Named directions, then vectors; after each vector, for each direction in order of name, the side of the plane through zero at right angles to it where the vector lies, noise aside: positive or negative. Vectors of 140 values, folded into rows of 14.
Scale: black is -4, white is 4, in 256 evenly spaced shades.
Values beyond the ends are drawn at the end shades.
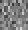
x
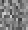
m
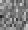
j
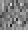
positive, negative, positive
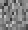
negative, negative, negative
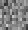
negative, negative, negative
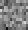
negative, negative, negative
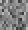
positive, positive, negative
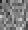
negative, negative, positive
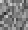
positive, negative, negative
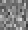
negative, negative, positive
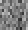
positive, positive, negative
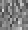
positive, negative, positive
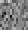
positive, negative, negative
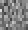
negative, negative, negative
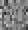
negative, negative, negative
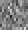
positive, negative, positive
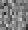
negative, negative, negative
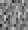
positive, negative, negative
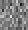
negative, positive, negative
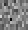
negative, negative, negative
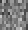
negative, negative, positive
